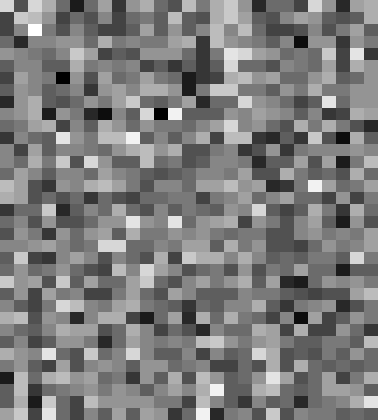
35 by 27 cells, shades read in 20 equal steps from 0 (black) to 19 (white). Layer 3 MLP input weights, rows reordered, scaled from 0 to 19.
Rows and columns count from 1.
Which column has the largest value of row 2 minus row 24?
22
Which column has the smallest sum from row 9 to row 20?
25
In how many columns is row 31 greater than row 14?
10
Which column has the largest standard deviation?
15
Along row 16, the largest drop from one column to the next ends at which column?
20
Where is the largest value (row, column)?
3, 3
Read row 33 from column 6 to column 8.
10 11 9
